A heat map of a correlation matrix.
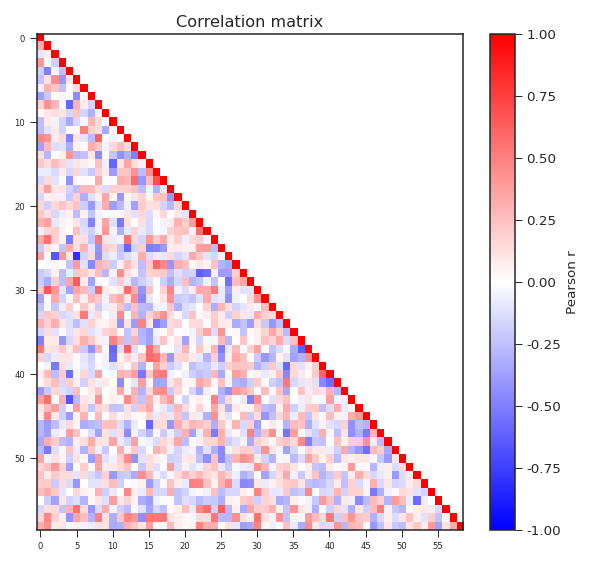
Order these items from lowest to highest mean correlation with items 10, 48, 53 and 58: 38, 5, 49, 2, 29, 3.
29, 38, 49, 5, 3, 2
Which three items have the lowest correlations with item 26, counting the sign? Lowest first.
5, 2, 29
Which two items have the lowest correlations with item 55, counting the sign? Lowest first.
52, 44
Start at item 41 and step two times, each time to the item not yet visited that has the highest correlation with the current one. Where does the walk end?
14
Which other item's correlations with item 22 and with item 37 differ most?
25
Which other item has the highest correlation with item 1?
30
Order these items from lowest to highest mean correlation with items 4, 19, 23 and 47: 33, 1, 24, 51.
24, 1, 51, 33
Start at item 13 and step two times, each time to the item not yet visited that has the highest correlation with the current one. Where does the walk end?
16
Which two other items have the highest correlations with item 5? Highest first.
29, 56
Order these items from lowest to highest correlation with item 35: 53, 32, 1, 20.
20, 1, 53, 32
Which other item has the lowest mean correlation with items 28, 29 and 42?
26
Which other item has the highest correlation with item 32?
47
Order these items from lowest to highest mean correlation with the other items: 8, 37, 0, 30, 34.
34, 0, 37, 8, 30
